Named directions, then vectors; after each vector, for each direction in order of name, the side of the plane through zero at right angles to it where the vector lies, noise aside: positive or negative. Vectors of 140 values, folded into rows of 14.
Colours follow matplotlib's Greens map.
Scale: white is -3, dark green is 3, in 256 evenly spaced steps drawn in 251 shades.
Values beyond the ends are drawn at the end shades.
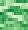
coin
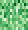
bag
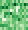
positive, negative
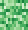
positive, positive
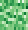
negative, negative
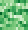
positive, positive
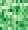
negative, positive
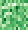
negative, positive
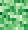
positive, positive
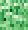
negative, positive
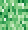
positive, positive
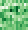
negative, positive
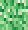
negative, negative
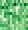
positive, negative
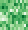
positive, negative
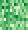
positive, negative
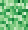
positive, positive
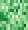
negative, positive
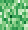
negative, negative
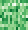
negative, positive
